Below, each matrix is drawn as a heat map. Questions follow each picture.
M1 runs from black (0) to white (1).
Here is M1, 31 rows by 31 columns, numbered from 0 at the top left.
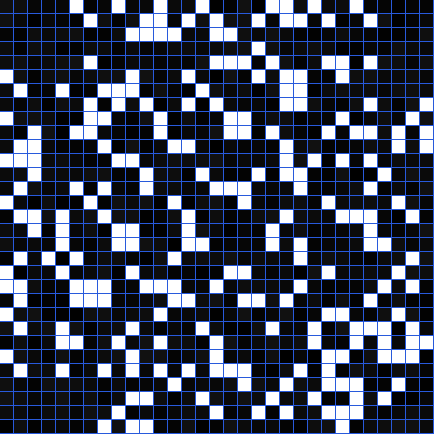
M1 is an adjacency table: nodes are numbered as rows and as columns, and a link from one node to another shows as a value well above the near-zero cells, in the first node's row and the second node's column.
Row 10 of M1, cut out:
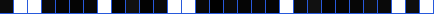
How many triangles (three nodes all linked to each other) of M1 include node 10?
7
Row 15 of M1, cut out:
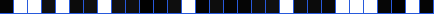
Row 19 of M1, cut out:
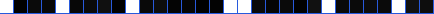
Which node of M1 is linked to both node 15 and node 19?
node 4
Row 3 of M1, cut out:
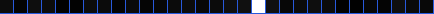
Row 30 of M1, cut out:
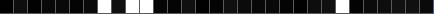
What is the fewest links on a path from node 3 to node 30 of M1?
4
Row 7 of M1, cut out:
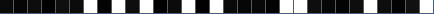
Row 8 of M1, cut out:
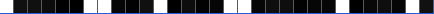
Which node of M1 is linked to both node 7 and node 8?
node 6
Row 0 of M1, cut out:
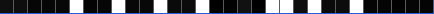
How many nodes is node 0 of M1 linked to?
8
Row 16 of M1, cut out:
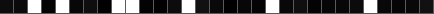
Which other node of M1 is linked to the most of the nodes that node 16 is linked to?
node 17
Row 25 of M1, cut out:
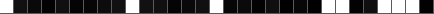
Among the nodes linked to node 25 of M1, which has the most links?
node 9
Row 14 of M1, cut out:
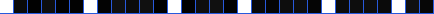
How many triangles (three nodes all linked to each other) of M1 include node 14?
0
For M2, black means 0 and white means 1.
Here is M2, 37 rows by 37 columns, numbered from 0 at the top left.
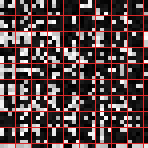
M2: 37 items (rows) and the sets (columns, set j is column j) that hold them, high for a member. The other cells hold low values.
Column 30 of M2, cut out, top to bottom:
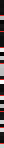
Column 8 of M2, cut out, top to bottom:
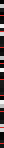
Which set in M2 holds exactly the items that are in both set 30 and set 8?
27
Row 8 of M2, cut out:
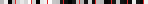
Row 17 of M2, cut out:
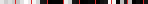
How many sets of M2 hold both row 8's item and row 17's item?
8
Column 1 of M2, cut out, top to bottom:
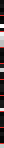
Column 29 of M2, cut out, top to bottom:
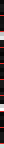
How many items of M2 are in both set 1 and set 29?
4
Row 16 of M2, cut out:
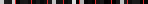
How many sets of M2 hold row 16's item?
6
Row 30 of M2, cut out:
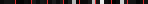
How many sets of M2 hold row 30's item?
4
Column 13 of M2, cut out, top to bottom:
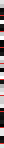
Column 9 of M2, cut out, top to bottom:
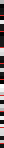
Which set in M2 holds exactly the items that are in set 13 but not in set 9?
20
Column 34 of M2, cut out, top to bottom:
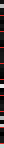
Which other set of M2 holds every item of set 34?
31
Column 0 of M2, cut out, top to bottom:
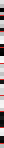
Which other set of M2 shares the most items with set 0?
3
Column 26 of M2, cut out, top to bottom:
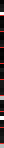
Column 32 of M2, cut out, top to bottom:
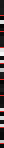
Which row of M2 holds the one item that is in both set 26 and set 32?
29
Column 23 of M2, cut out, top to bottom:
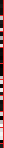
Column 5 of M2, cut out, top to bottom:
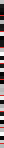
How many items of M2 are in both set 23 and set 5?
5
